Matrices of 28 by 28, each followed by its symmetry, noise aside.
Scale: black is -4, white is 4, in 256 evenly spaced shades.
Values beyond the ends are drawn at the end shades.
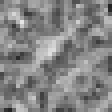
symmetric.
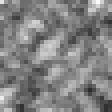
symmetric.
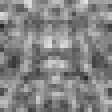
mirrored left to right.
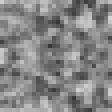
mirrored top to bottom.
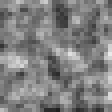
antisymmetric.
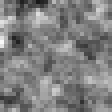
antisymmetric.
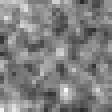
no symmetry.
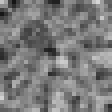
symmetric.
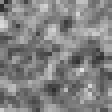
no symmetry.
